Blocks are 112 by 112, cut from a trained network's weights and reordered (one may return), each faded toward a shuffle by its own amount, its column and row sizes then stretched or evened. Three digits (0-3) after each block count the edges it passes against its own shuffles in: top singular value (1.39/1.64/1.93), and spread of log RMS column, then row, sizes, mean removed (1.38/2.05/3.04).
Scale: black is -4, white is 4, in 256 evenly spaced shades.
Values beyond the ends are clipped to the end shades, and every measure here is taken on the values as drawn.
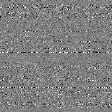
2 1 3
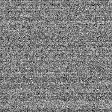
2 1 1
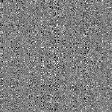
3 3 2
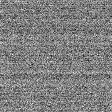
2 0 1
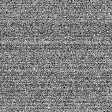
3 1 0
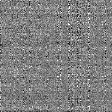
2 3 1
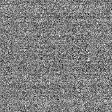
1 2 0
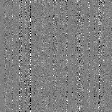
3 3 1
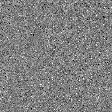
0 1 0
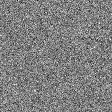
0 0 0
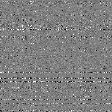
1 2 3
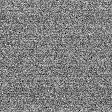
1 0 0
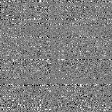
0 2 3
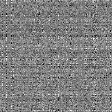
3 3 2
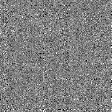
0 2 2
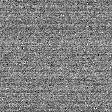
3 1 0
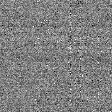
1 2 0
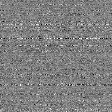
1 1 3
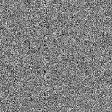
3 2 0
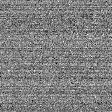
3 1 1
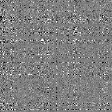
0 3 3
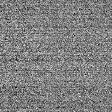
2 2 1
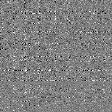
0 2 3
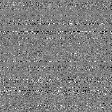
1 1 3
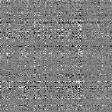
2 3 3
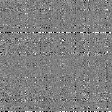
3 2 3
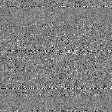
2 1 3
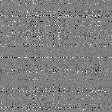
1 2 3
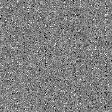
0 2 0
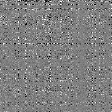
2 3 3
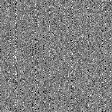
1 3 0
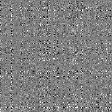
2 3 3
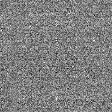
0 2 1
